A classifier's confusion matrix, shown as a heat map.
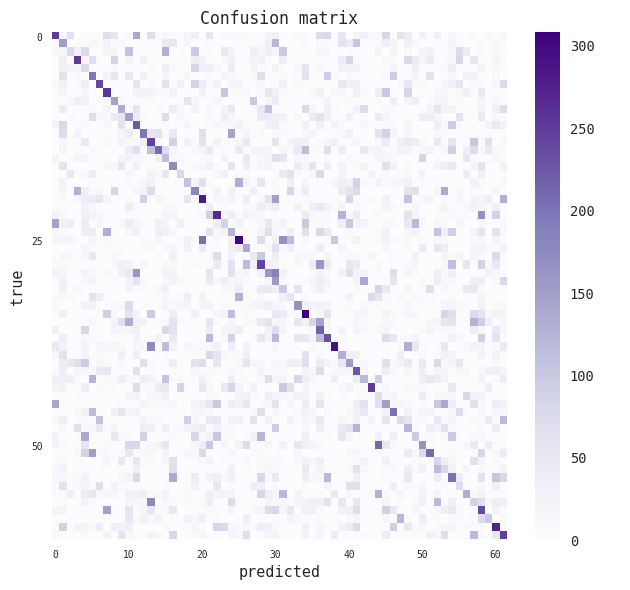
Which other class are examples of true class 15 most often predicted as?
50
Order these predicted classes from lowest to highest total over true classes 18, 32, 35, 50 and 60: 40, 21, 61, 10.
61, 40, 21, 10
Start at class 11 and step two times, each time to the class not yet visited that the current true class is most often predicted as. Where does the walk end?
16
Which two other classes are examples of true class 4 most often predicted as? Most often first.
19, 34
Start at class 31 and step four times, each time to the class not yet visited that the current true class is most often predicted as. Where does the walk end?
36
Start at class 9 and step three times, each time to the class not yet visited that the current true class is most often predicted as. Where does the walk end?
42
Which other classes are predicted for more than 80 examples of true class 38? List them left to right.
13, 15, 48
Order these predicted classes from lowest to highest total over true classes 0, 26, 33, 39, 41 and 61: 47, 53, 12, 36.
12, 47, 53, 36
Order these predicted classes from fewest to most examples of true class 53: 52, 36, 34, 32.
32, 36, 34, 52
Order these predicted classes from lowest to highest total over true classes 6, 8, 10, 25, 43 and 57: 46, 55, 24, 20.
46, 55, 24, 20
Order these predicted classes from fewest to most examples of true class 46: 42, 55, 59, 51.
59, 51, 42, 55
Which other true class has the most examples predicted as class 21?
37
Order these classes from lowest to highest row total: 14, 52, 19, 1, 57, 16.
52, 1, 16, 57, 19, 14
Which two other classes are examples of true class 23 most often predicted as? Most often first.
0, 49
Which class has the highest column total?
30
